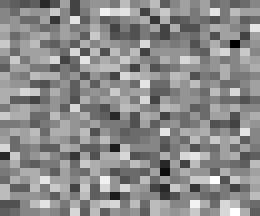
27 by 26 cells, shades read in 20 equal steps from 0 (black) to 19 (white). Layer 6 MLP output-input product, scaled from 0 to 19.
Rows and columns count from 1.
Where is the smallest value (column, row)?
24, 6
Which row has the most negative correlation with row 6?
27
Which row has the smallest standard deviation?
16
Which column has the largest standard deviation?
17
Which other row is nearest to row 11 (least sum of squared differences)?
13
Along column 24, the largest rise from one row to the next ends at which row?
7
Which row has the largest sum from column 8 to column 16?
26
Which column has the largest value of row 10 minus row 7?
15
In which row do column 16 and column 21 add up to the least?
3
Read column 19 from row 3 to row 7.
7 6 9 10 11
